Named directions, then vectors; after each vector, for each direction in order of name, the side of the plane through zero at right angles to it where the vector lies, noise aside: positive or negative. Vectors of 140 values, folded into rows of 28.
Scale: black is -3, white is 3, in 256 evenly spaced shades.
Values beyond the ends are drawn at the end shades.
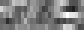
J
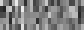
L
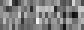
negative, negative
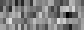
negative, negative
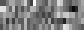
positive, negative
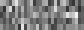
positive, positive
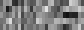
negative, negative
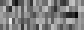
negative, negative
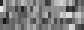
positive, negative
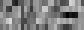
negative, negative
